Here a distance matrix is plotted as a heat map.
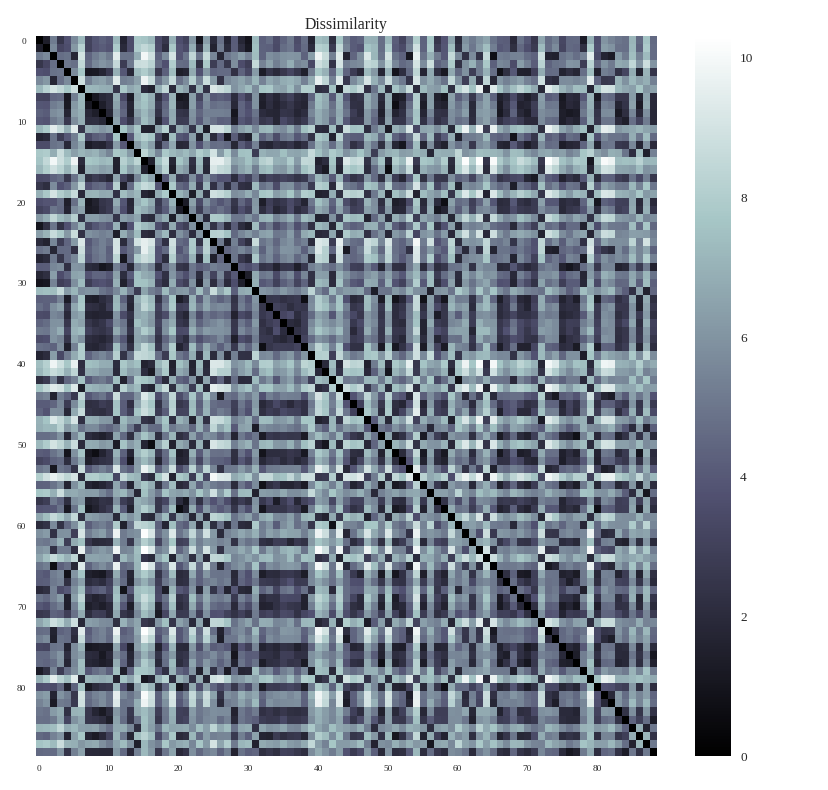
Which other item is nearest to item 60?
42
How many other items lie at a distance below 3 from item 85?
5
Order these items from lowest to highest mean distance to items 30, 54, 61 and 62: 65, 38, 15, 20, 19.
20, 38, 65, 19, 15
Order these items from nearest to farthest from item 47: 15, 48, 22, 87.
22, 15, 48, 87
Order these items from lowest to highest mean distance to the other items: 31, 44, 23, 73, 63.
23, 44, 73, 31, 63
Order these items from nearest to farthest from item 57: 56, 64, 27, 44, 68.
68, 27, 44, 64, 56
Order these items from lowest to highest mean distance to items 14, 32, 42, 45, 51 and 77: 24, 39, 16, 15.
39, 24, 16, 15
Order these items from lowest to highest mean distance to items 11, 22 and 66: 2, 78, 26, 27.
78, 27, 26, 2
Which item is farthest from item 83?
54
